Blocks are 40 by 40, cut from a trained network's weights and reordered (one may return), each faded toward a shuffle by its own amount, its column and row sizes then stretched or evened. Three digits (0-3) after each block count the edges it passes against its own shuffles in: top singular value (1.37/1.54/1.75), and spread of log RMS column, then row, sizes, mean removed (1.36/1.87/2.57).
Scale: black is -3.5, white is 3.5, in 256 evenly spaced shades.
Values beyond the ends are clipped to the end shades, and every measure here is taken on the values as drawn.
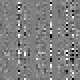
3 3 1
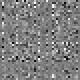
0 3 2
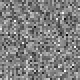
1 0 0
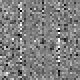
2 3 1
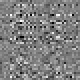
3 2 3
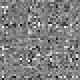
0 2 2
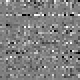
1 2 3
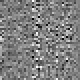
2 3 0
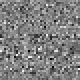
0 0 2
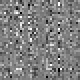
0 3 1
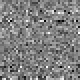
1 0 2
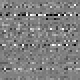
2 0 3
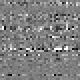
2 1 3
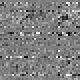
0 1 3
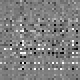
1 2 3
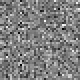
0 1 0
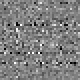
1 1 2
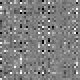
2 3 2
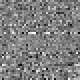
1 0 3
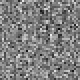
2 0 0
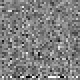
2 1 1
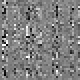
2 3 1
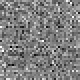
1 0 2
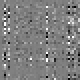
2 3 2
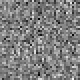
1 1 1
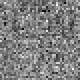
1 1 0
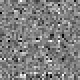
2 1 2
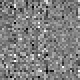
0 2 1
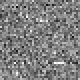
0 0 1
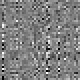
3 3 1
